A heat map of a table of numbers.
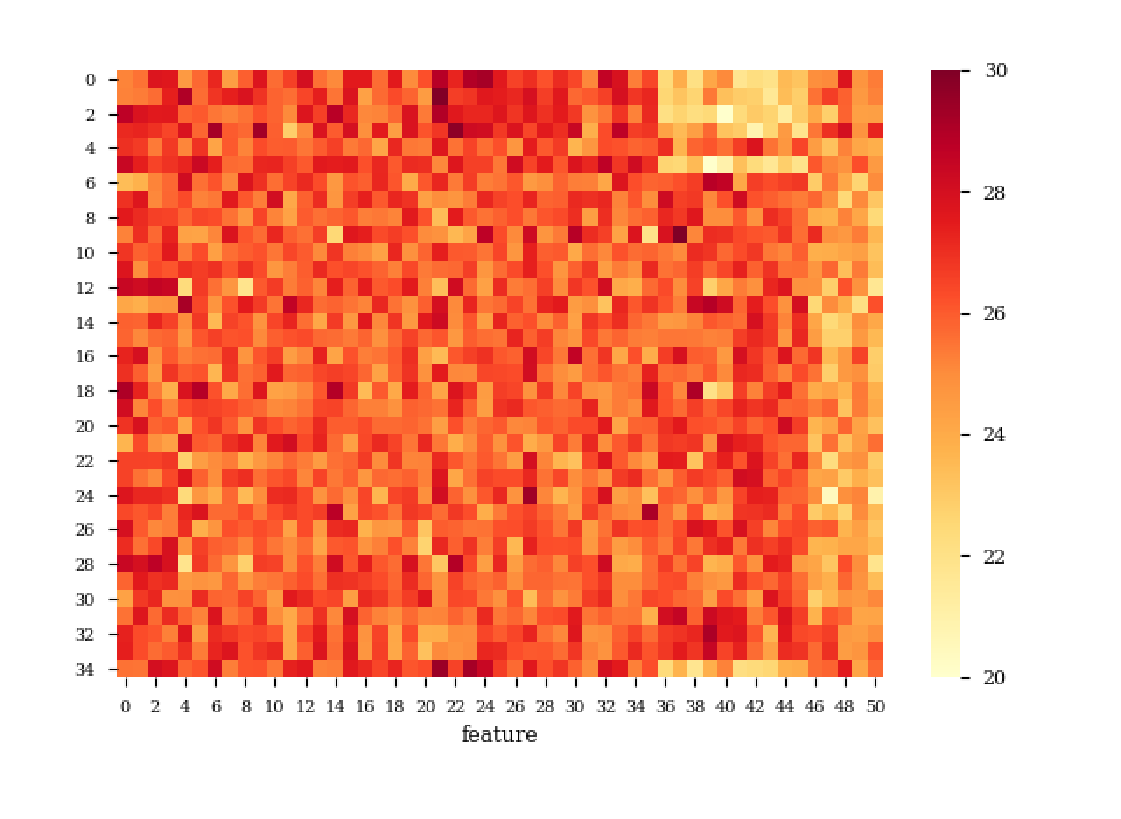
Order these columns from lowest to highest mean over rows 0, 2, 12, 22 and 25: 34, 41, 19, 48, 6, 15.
41, 34, 48, 6, 15, 19
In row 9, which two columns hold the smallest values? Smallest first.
35, 14
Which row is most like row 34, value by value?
0
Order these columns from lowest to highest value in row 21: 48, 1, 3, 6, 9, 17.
48, 3, 9, 6, 1, 17
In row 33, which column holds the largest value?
39
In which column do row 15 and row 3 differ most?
42
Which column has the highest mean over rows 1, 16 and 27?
27
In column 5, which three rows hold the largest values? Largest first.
18, 5, 25
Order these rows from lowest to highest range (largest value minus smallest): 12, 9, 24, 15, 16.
15, 16, 12, 9, 24
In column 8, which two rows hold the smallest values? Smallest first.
12, 28
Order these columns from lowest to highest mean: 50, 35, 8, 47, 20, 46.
50, 47, 46, 20, 8, 35
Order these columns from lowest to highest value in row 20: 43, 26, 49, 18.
49, 26, 18, 43
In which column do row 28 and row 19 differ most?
4
